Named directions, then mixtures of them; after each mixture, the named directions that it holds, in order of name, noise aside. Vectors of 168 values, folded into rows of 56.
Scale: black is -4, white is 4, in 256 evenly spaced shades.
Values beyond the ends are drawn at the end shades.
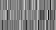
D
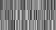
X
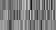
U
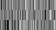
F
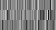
D.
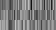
U, X.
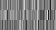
D.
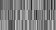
U, X.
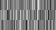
D, X.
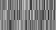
D, U.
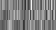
U.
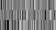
F.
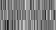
F, U.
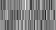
F, U.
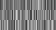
X.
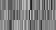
U.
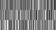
F, X.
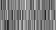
F, U.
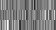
D, F.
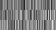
D, X.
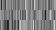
F.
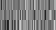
F.
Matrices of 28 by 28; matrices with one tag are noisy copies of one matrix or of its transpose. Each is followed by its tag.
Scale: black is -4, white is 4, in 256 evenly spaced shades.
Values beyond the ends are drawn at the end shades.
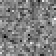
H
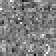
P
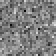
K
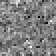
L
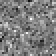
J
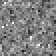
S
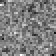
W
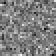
W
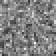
W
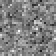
J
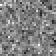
S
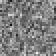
K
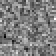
H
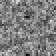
L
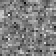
L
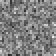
K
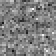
P
